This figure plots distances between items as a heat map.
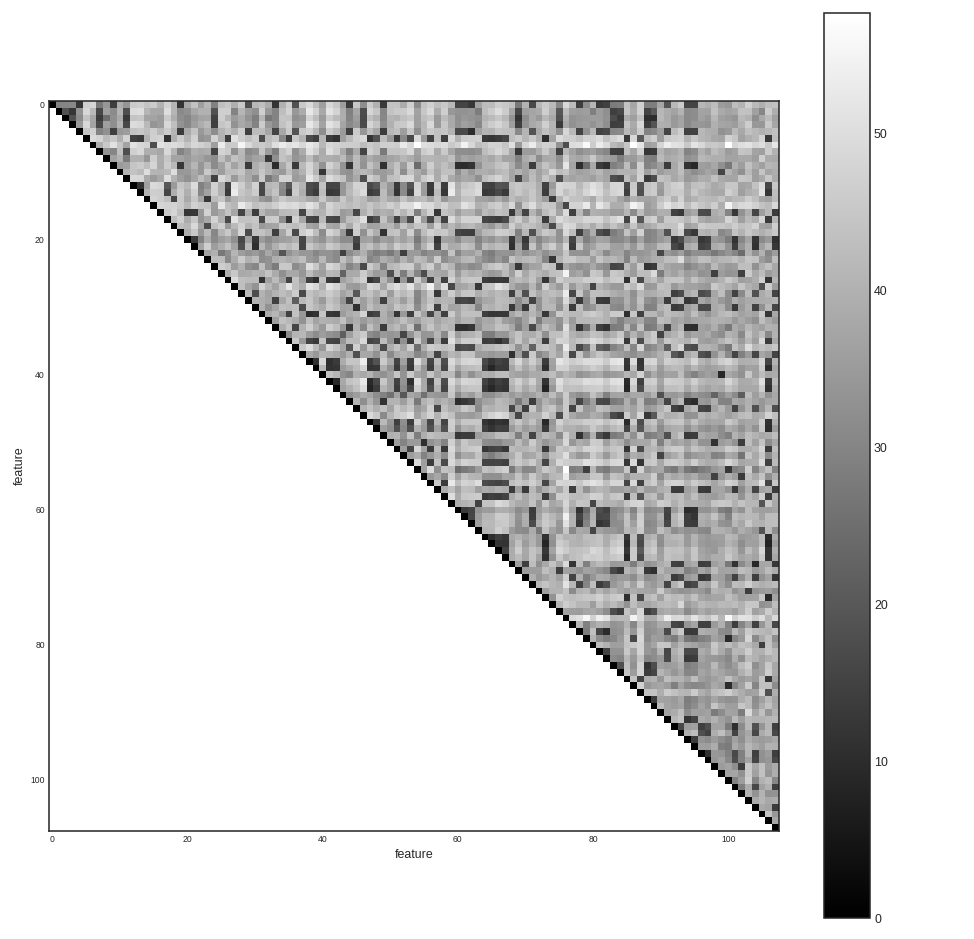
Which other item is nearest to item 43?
22
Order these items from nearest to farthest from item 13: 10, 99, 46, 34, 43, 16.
34, 43, 99, 10, 16, 46
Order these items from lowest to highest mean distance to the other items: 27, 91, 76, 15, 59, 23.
91, 23, 27, 59, 15, 76
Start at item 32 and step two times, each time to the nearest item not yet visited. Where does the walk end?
2
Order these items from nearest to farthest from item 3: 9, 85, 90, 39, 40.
9, 40, 90, 85, 39
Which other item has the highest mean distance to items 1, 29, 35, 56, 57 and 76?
59
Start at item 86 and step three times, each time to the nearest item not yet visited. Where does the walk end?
54
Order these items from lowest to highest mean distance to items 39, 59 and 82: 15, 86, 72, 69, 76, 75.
72, 69, 75, 86, 15, 76
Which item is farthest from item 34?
6
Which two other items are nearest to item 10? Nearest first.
40, 99
